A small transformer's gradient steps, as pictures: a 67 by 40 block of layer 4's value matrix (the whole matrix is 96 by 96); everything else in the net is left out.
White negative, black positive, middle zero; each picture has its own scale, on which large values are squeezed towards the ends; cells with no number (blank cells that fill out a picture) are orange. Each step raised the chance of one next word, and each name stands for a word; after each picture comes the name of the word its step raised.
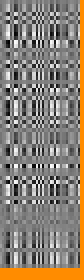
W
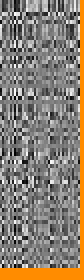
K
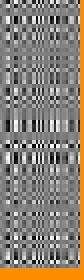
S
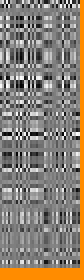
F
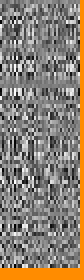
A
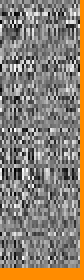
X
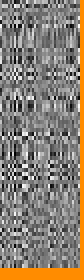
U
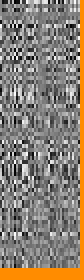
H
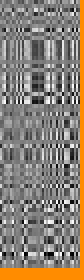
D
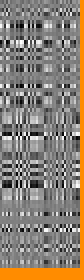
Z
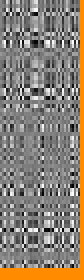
Z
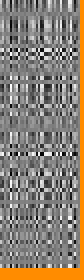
H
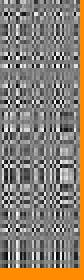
X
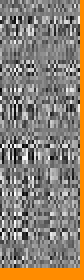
S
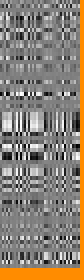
S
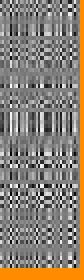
X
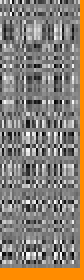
D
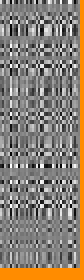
W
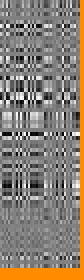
U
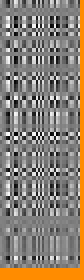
U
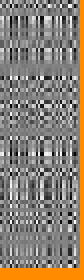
F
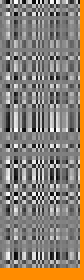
X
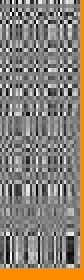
W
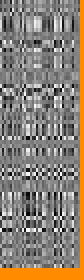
Z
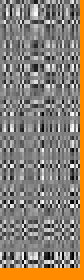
X
